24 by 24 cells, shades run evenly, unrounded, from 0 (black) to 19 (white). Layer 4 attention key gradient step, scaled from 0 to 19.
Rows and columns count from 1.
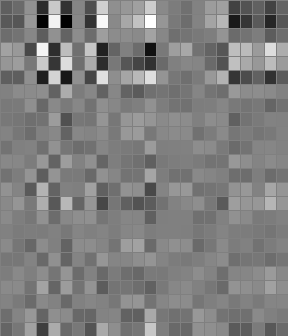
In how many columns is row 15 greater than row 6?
13
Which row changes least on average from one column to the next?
17
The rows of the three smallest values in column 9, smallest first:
4, 5, 15
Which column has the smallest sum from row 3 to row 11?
3
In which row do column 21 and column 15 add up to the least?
2
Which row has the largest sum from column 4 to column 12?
18
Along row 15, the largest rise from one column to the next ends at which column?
6
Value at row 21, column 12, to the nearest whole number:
8
